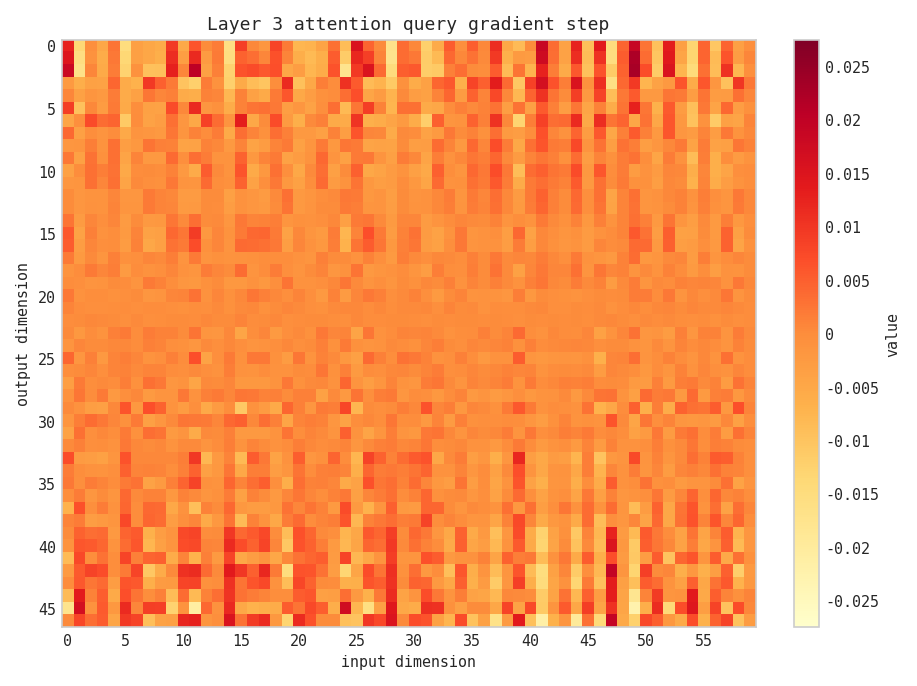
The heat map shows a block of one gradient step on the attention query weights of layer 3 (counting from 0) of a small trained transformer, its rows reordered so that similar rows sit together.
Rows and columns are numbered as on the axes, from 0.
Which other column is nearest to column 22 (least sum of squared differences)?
38
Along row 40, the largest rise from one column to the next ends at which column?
47
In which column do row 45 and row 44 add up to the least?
49
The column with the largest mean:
11
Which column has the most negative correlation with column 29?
43
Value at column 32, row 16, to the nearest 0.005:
-0.005
